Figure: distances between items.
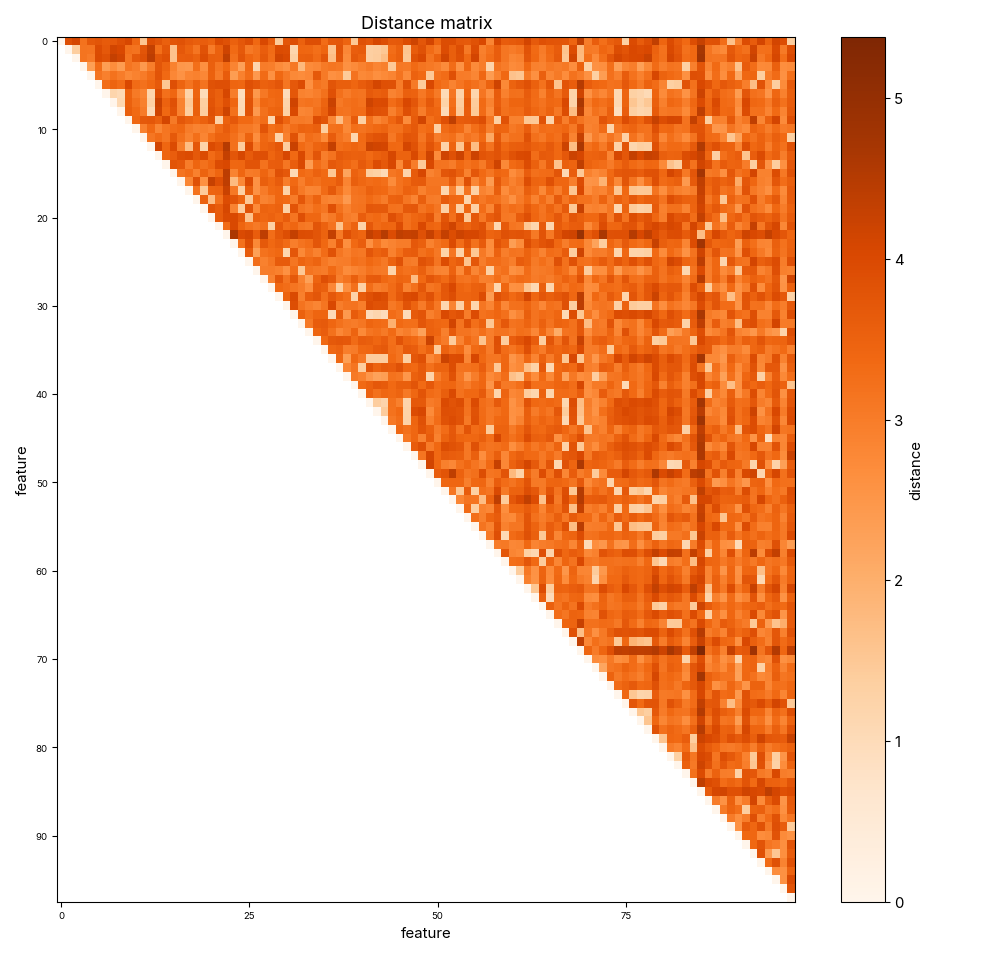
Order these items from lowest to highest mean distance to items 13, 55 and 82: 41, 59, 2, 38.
59, 38, 41, 2
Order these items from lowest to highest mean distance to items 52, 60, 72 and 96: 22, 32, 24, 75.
24, 32, 75, 22
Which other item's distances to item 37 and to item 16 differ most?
65
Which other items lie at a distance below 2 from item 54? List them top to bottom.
18, 20, 25, 88
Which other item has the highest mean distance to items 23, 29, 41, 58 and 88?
85
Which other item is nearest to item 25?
88
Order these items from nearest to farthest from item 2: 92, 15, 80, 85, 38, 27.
15, 38, 80, 27, 92, 85
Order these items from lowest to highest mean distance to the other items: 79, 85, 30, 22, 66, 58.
30, 66, 58, 79, 22, 85
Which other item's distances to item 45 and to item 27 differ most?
94
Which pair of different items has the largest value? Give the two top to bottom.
69, 85
